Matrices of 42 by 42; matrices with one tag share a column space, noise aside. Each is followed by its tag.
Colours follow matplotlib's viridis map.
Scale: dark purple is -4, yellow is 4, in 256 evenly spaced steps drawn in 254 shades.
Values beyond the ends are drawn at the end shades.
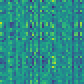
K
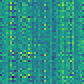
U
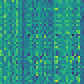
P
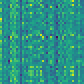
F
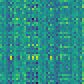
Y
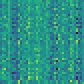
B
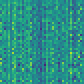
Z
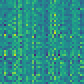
P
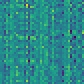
F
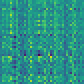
P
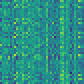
Y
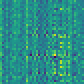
P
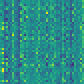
Z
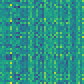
Y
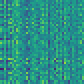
B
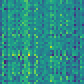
P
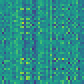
B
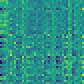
P
